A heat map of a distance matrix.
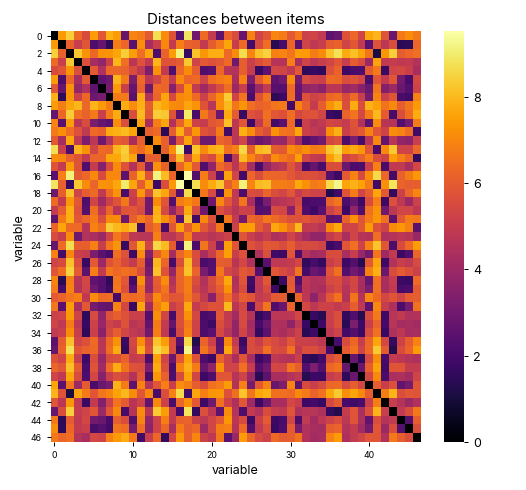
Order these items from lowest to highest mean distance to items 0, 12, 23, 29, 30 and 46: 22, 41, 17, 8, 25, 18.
25, 18, 22, 8, 41, 17
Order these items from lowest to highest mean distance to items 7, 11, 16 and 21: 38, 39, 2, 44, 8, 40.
44, 39, 40, 38, 8, 2
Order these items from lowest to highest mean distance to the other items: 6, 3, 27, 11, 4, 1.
6, 4, 1, 27, 3, 11
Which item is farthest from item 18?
17
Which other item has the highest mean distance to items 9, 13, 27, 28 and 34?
8
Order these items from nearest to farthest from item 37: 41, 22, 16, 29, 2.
29, 22, 16, 41, 2
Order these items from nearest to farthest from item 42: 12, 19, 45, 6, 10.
19, 12, 6, 45, 10
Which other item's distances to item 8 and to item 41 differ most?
2
